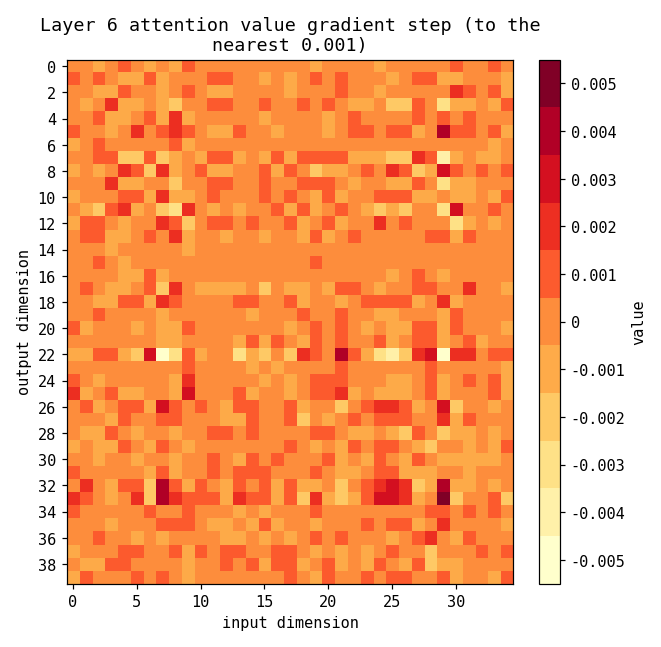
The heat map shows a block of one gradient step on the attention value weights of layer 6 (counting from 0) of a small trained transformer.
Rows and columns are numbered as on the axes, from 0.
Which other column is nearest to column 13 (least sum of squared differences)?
10
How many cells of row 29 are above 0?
7
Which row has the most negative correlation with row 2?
12
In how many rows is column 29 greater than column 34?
14
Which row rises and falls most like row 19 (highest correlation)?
22
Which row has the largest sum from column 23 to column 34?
33
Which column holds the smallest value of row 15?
4
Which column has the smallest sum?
30
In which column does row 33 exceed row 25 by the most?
29
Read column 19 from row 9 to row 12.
0.001 -0.001 -0.001 0
